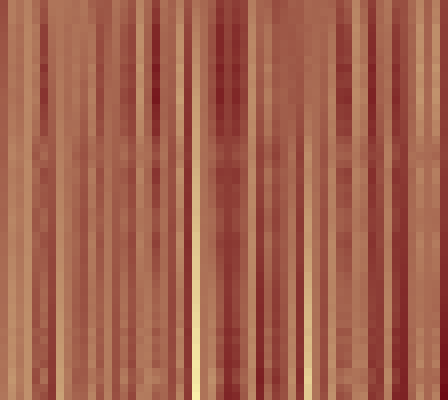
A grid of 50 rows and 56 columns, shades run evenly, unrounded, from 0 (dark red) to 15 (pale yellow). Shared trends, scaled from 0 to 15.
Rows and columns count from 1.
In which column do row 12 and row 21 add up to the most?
25
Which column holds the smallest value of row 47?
56
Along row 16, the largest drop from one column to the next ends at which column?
24
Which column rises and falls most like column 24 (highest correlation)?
11
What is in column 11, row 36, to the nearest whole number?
5
